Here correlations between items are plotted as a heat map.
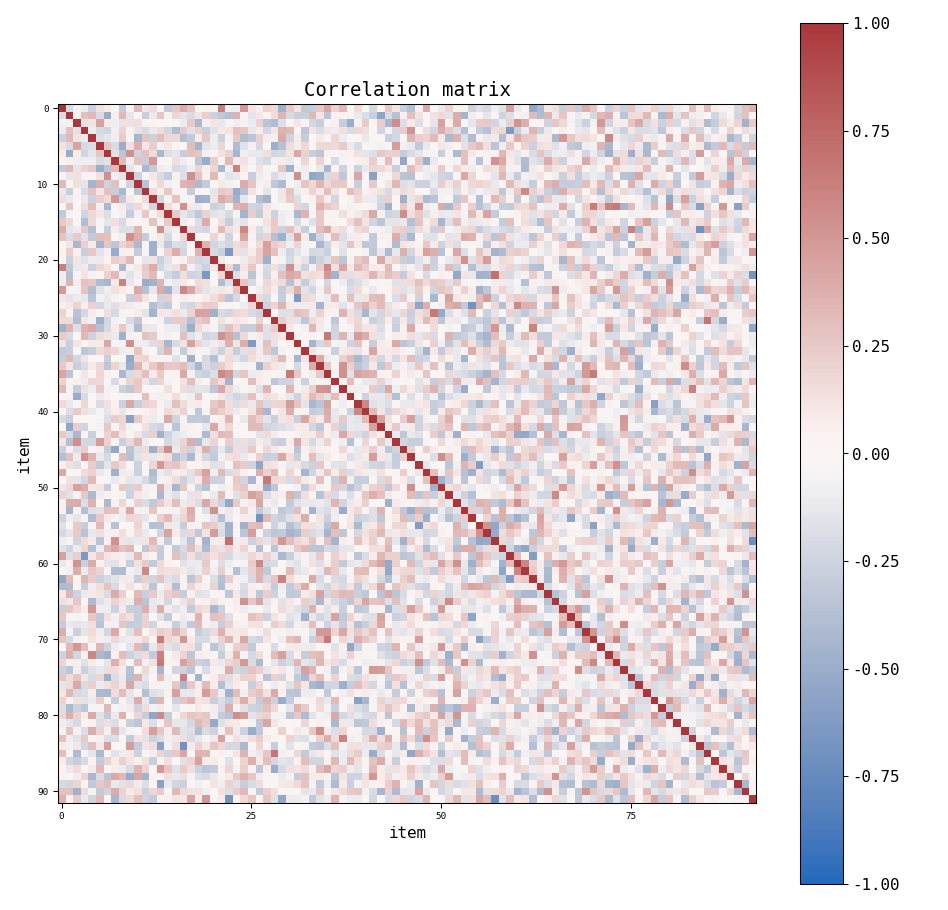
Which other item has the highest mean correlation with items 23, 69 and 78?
80
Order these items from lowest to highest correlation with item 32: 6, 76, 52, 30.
52, 30, 76, 6
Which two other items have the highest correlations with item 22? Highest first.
57, 35
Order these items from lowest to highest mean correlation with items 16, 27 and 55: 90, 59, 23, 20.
20, 90, 23, 59
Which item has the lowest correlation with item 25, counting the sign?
31
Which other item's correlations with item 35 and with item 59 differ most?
30
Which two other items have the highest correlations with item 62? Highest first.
29, 72
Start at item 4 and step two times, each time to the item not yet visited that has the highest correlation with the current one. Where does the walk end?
13
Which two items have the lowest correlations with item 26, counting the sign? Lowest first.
54, 47
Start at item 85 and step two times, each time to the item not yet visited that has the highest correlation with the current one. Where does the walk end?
77
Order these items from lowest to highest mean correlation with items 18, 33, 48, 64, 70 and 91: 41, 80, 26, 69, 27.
41, 26, 69, 80, 27
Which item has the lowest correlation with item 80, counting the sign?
12
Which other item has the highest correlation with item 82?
34
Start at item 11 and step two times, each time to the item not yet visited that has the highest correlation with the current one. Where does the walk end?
60
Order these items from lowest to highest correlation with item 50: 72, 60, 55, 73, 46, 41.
55, 72, 41, 73, 60, 46
